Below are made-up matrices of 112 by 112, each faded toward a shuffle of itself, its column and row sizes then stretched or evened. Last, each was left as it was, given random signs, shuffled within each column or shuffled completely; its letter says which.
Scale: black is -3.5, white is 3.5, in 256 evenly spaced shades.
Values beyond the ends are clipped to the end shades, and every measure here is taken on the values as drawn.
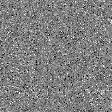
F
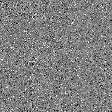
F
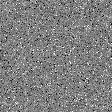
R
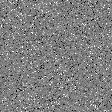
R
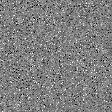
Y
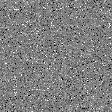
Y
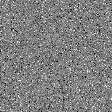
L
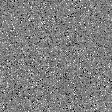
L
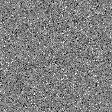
L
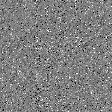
F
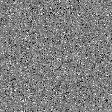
F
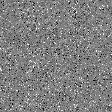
L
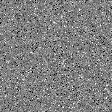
L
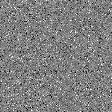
F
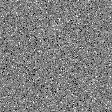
L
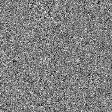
Y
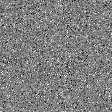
Y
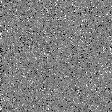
F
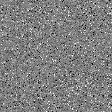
F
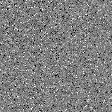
L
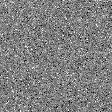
L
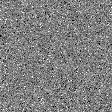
L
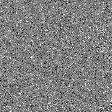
Y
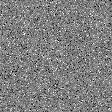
R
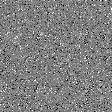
Y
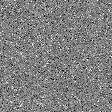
R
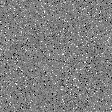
L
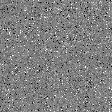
F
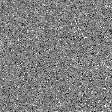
Y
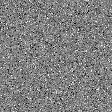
R
